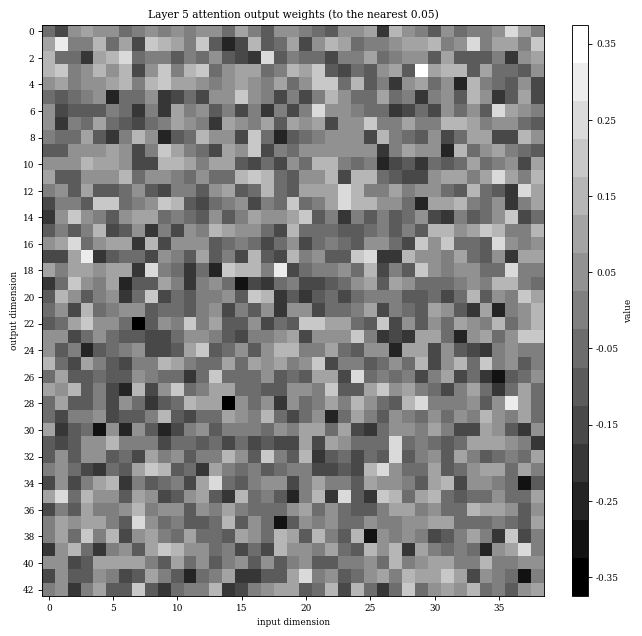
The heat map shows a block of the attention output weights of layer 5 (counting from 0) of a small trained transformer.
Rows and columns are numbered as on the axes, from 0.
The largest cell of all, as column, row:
29, 3
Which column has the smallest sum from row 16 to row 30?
6
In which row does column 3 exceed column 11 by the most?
17
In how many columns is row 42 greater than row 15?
15
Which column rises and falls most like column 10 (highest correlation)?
9
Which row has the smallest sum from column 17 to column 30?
20
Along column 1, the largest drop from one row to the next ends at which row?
2
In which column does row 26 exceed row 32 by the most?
24
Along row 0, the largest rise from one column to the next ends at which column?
27
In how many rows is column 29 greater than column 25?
19
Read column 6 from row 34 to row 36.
-0.2 -0.1 0.05
